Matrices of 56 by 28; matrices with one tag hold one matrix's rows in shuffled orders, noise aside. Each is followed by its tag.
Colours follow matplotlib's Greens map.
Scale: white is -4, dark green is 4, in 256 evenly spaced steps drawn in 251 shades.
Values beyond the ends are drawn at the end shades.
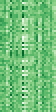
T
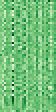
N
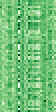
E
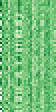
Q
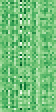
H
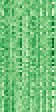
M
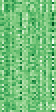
M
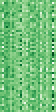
M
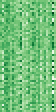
M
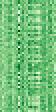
E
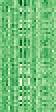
H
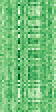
E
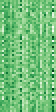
M
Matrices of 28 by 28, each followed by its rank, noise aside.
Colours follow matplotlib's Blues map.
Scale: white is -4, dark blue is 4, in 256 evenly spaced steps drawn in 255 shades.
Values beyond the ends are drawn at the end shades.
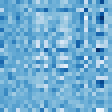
two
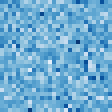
five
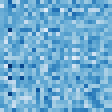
five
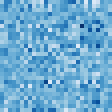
five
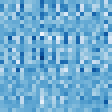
three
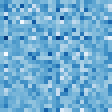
three
